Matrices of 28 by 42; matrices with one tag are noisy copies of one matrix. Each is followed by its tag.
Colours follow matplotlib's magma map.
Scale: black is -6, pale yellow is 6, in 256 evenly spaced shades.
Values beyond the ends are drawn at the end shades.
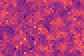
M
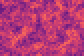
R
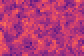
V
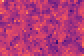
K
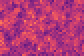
V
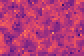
V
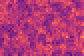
M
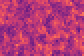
M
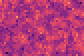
M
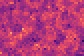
R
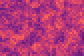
R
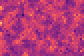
V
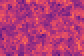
M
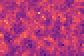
V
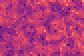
M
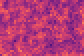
K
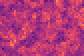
R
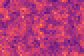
K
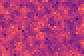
K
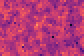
K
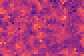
K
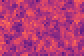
V
